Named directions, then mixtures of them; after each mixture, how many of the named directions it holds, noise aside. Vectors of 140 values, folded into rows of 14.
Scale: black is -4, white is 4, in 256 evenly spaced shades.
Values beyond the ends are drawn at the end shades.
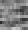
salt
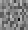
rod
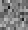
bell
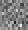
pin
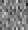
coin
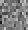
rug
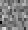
four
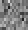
one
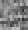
two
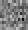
four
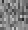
four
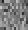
three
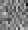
two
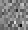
one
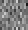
one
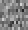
three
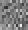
two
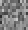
two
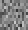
two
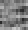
one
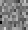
two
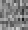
three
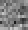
two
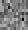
one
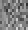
four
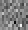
one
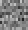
four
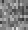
four
